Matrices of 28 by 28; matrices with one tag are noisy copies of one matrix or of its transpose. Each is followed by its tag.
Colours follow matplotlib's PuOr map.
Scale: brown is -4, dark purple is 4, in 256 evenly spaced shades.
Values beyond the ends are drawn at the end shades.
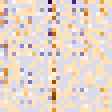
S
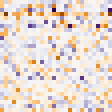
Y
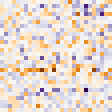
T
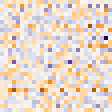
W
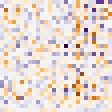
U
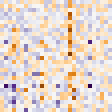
T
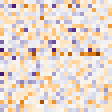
S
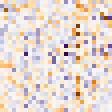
U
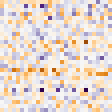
T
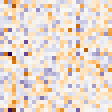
Y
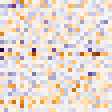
S
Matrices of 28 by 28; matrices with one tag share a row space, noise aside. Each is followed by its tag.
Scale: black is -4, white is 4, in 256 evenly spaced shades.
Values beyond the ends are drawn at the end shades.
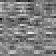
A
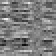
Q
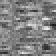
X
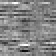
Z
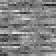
Z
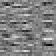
Q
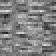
X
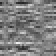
A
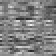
A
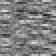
X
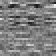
A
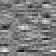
X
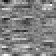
Q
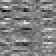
Q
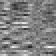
Q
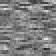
X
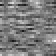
A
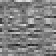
A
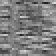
X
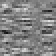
Q
